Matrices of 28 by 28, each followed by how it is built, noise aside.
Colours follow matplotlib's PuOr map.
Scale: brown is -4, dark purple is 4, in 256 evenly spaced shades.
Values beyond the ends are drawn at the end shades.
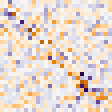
banded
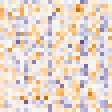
blocks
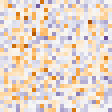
blocks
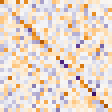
diagonal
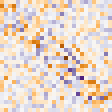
banded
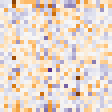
low rank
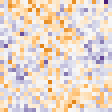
smooth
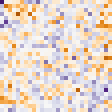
smooth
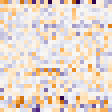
uneven rows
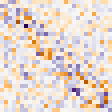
banded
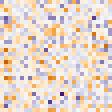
blocks
